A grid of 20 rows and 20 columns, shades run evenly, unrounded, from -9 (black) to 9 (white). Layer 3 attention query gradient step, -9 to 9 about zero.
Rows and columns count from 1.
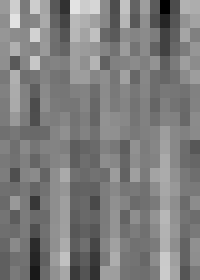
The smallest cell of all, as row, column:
1, 17
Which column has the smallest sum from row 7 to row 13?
4
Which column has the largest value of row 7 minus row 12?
2
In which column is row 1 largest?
8
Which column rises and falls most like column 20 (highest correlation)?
13
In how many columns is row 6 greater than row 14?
12
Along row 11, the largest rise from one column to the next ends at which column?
14
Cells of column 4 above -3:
13
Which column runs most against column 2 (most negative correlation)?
16
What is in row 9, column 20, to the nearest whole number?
1
